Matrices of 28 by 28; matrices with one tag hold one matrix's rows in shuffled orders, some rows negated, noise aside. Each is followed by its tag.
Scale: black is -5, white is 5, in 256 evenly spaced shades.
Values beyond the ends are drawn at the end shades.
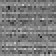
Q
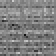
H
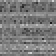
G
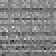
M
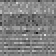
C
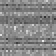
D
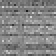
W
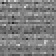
H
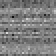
M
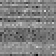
C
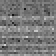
H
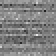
C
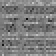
W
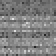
M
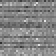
C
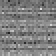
Q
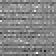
C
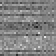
C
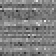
C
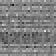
M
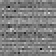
Q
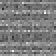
M
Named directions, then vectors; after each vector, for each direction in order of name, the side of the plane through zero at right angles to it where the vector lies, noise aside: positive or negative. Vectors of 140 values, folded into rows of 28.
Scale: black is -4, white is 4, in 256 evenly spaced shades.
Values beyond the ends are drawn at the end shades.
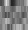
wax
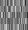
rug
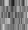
negative, positive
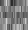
positive, positive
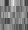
positive, negative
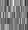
positive, negative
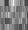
positive, negative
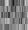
negative, positive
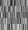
positive, positive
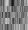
negative, positive
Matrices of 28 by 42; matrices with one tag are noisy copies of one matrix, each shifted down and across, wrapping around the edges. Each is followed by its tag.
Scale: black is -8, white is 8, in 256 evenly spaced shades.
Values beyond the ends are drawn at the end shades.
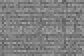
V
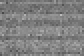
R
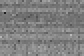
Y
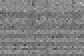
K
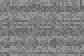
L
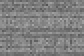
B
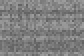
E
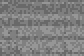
R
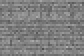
V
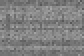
E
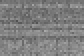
Y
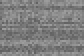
R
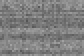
R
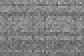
Y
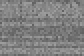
Y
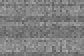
E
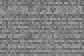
V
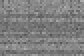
Y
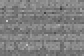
L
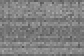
Y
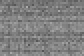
B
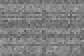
L
